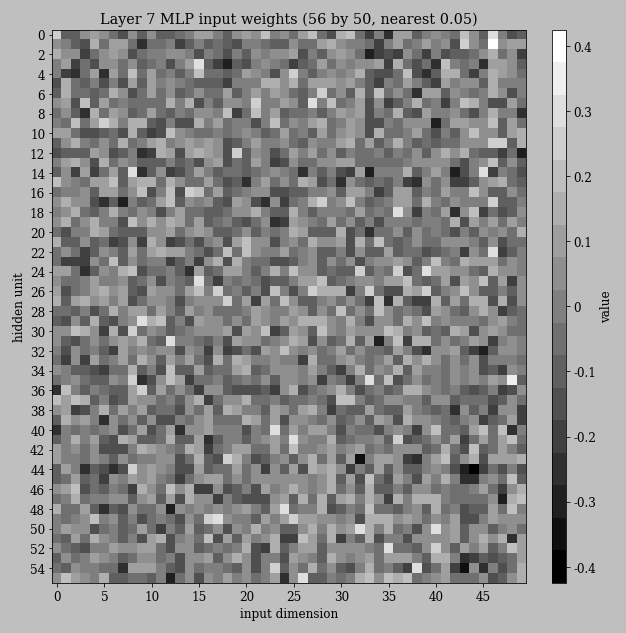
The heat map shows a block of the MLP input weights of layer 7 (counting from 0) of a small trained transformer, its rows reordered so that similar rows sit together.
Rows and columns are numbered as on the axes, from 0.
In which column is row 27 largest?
18
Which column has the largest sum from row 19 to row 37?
8
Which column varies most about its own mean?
46
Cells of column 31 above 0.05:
17
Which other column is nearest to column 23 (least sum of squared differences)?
27
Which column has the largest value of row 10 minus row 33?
1
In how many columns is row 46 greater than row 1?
22
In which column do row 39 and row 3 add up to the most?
15
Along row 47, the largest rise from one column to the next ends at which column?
48
